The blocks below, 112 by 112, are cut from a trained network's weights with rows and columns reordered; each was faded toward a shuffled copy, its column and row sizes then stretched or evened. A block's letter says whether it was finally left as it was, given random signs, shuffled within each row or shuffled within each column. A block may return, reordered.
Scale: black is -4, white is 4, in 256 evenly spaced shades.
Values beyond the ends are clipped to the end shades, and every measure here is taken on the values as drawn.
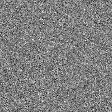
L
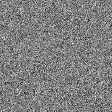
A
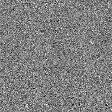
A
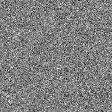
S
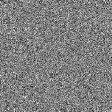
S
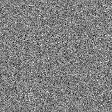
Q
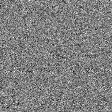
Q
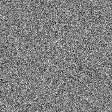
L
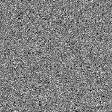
S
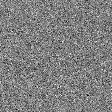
Q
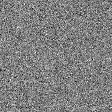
Q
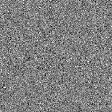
S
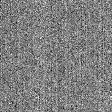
L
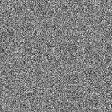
S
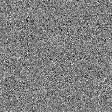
A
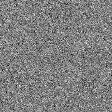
Q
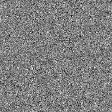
A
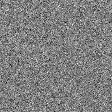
L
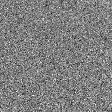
Q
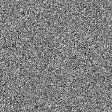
A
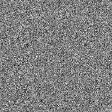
S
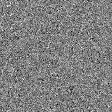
L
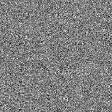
S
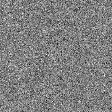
L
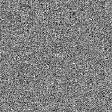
S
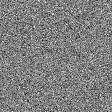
Q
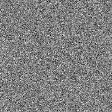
A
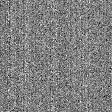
L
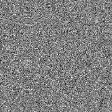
S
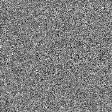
A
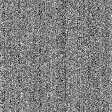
L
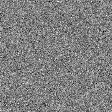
Q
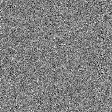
L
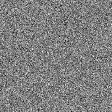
L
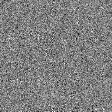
A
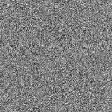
S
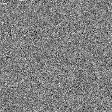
A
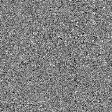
A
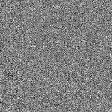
S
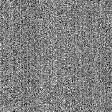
S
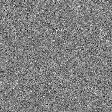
Q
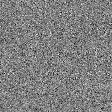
Q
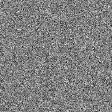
A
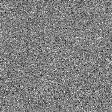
Q
